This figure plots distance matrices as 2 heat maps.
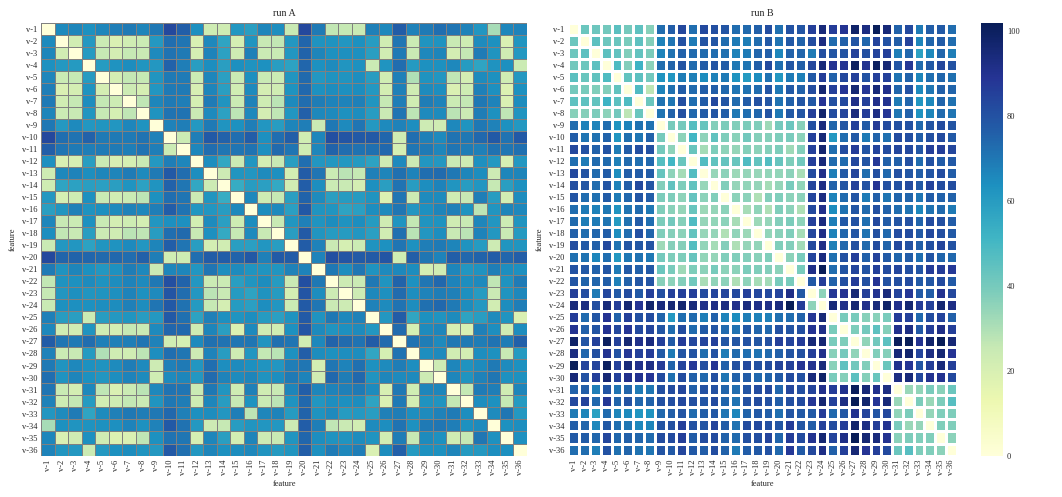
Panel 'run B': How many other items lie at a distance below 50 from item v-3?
7
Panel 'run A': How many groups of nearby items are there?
6
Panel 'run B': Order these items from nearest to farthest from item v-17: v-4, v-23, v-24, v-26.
v-4, v-26, v-23, v-24
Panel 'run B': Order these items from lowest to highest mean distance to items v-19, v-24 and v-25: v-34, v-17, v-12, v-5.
v-17, v-12, v-5, v-34
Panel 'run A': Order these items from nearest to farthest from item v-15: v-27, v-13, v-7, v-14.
v-7, v-14, v-13, v-27
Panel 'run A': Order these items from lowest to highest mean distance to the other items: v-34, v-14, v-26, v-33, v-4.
v-26, v-14, v-34, v-4, v-33
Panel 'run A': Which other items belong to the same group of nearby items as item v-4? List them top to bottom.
v-25, v-36
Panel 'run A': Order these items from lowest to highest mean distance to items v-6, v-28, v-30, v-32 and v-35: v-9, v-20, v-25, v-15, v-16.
v-15, v-9, v-25, v-16, v-20
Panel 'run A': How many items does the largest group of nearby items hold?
15
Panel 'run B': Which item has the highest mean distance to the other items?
v-24
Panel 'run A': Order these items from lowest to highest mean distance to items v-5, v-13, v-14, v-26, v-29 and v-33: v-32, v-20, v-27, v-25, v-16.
v-32, v-16, v-25, v-27, v-20
